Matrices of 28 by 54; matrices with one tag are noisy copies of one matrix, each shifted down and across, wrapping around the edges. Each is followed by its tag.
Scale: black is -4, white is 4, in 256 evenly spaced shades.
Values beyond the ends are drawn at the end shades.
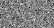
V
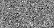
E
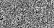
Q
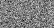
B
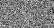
V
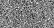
V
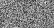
E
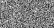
Q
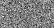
Q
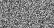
E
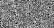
Q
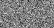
V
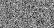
V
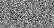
B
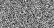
B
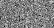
Q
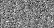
E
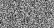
V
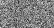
E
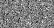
E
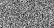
Q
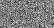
Q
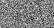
V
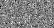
B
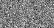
B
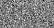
E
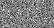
V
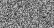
B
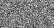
B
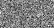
E
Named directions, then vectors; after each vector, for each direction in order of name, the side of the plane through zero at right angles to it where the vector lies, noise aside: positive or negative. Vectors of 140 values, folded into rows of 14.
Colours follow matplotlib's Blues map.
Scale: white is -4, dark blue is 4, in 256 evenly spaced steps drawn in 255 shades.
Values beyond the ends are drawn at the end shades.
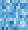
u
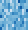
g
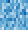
negative, negative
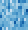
positive, negative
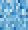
positive, positive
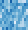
negative, positive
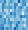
positive, positive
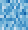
negative, negative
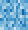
negative, negative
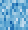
negative, positive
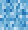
negative, negative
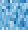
positive, negative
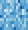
positive, positive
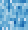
positive, negative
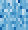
positive, positive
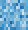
positive, positive
